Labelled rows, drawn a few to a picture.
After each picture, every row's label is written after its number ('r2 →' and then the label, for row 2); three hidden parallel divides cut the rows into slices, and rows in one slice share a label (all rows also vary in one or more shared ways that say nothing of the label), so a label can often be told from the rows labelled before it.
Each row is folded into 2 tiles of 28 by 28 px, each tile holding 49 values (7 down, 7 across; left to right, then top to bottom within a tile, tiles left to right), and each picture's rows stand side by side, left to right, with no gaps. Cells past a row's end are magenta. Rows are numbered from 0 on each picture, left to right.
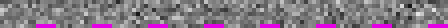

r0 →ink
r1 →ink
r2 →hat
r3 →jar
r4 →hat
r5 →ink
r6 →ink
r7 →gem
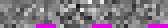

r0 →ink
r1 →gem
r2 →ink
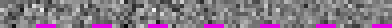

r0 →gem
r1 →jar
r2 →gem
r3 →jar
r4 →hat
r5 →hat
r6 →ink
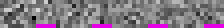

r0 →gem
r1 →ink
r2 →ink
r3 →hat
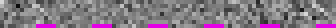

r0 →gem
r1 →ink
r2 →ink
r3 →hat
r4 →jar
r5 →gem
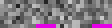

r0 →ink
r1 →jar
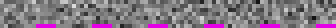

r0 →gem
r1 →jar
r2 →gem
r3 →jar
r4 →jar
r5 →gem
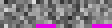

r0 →gem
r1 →gem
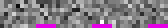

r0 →gem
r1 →ink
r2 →jar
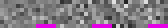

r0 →hat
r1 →gem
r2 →gem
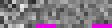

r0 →jar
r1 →hat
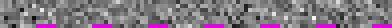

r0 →gem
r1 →ink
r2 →hat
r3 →hat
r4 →gem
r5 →jar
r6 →gem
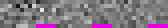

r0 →gem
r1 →hat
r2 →ink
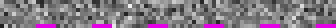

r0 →gem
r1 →gem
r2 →jar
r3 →jar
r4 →gem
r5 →jar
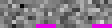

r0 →ink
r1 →gem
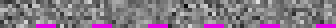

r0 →gem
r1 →gem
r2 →ink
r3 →gem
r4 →gem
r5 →hat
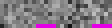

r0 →hat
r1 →gem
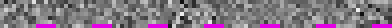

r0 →gem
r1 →ink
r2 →gem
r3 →gem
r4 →hat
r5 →ink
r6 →jar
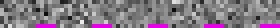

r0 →jar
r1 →gem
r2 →hat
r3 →jar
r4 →gem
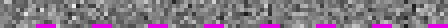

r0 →ink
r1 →hat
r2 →ink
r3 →ink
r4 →hat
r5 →ink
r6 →hat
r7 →gem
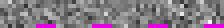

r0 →ink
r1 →ink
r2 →hat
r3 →gem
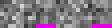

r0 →jar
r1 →jar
